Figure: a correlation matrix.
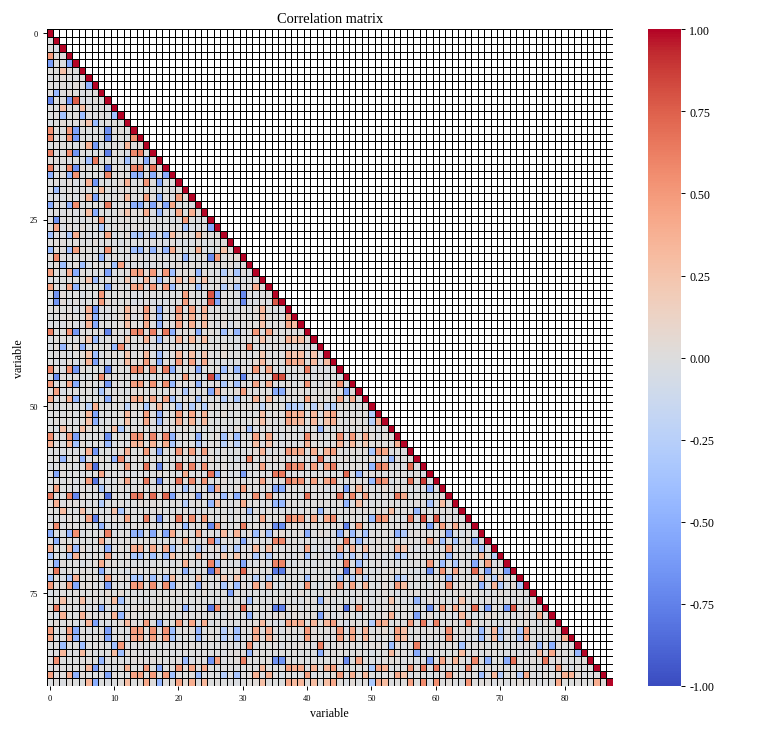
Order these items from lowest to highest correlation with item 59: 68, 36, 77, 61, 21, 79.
77, 61, 79, 21, 68, 36
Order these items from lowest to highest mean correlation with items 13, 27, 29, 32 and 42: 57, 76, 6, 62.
76, 6, 62, 57
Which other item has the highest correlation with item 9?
4
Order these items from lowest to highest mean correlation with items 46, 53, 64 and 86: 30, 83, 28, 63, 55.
30, 63, 28, 55, 83
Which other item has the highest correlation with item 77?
72
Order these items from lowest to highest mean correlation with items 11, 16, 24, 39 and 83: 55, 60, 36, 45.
36, 55, 45, 60
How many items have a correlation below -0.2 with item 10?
5
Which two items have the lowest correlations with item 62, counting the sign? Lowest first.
9, 4
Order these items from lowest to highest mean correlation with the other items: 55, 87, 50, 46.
50, 46, 55, 87
